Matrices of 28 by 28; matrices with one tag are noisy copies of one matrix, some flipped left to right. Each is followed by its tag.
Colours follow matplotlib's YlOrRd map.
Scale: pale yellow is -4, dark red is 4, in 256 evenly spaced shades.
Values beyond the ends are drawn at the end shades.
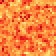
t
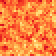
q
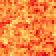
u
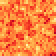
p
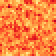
t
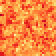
p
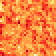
p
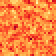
t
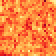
p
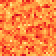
t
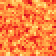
t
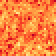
q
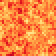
u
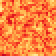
p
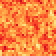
q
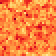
t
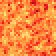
u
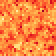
q
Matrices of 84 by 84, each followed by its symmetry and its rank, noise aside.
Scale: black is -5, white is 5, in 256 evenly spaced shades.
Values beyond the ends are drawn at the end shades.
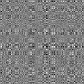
no symmetry, rank two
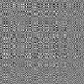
antisymmetric, rank two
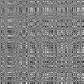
antisymmetric, rank two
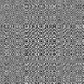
symmetric, rank two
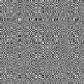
symmetric, rank two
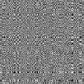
no symmetry, rank three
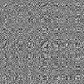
symmetric, rank four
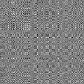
symmetric, rank two
